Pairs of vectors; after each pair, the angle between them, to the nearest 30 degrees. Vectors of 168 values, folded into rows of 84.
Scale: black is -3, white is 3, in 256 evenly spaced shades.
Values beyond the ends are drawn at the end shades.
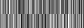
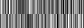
30 degrees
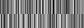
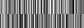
150 degrees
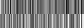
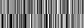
90 degrees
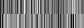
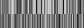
90 degrees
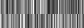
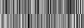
60 degrees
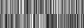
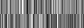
30 degrees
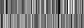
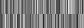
60 degrees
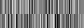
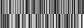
90 degrees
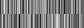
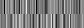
120 degrees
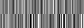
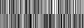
60 degrees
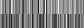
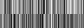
60 degrees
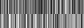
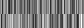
90 degrees
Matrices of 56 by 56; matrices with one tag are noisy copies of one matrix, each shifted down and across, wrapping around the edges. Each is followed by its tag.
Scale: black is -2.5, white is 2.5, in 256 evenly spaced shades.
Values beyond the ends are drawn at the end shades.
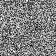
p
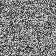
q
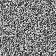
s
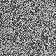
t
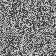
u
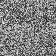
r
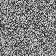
t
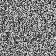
s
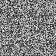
p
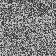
r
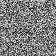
q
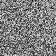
t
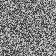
t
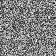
q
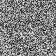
t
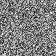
t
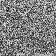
r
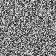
s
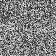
r
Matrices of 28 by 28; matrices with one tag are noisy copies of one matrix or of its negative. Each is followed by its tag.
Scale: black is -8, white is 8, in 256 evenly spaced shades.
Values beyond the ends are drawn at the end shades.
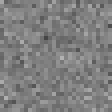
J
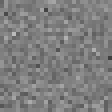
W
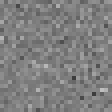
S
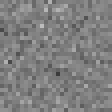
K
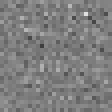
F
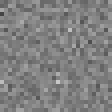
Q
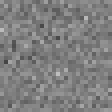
K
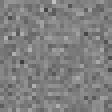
W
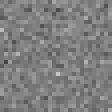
K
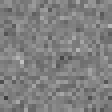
J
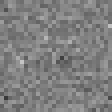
J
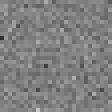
S
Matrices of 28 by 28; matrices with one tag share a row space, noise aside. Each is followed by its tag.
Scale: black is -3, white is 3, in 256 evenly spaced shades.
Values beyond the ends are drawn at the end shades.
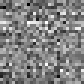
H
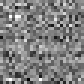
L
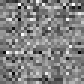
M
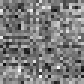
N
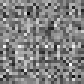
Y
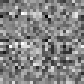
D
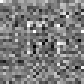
H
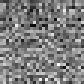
H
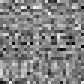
D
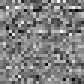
M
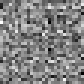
D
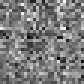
H
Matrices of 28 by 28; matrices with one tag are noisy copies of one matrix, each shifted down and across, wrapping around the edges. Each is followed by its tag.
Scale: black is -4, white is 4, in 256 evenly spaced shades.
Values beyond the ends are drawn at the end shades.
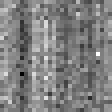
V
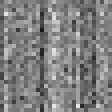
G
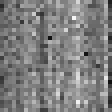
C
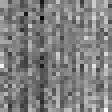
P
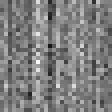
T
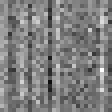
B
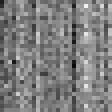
G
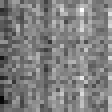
C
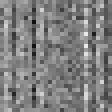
B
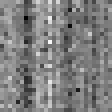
V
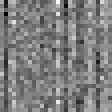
B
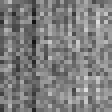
P
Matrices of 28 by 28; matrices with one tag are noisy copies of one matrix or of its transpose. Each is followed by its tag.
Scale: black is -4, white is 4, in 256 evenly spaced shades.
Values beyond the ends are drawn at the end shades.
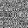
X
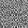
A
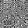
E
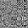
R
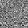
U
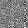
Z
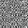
A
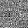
X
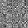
U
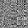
R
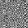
Z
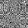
E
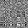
R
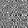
A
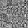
U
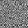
Z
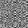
A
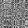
E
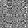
U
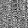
X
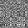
R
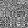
R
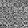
U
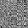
R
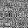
X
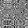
E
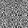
A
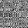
X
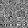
R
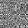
E
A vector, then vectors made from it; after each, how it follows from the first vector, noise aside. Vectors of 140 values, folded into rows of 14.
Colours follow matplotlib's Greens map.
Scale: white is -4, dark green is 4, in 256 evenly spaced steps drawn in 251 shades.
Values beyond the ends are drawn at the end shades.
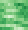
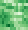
reversed.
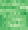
wrapped around, shrunk.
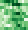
reversed, negated, scaled up.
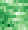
reversed.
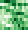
reversed, negated, scaled up.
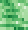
negated.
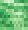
reversed.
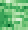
reversed.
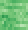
wrapped around, shrunk.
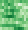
negated.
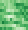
copied.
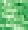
copied.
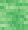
wrapped around, shrunk.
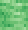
reversed, shrunk.
